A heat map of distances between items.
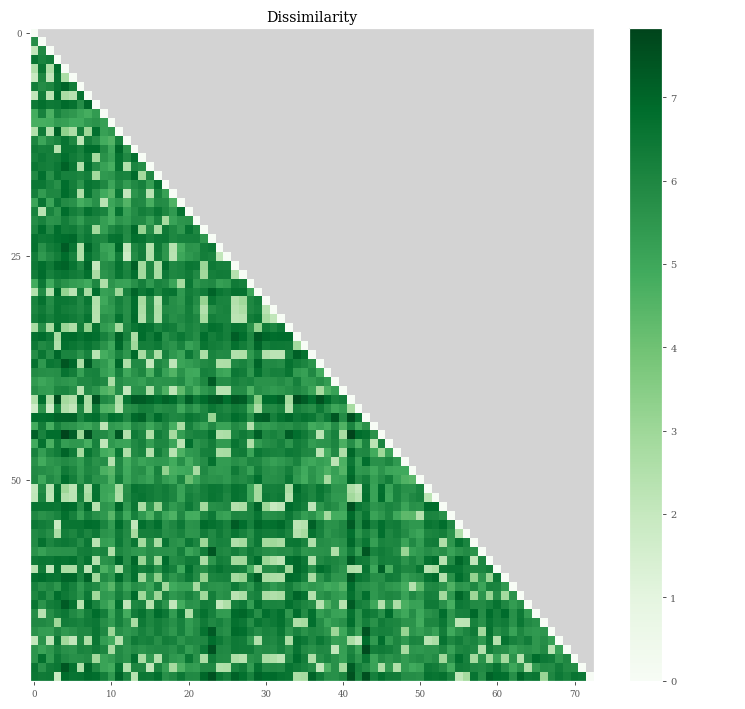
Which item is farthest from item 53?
41
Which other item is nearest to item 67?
69
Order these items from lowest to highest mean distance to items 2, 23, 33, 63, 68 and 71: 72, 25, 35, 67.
25, 67, 35, 72
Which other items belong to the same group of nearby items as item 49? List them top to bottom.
17, 21, 62
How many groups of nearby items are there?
10
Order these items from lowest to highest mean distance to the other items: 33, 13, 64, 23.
64, 33, 13, 23
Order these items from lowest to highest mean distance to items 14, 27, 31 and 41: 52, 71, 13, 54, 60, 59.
59, 60, 52, 54, 71, 13
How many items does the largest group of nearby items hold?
16
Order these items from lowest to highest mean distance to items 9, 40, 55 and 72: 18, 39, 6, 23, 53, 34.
34, 18, 6, 39, 53, 23
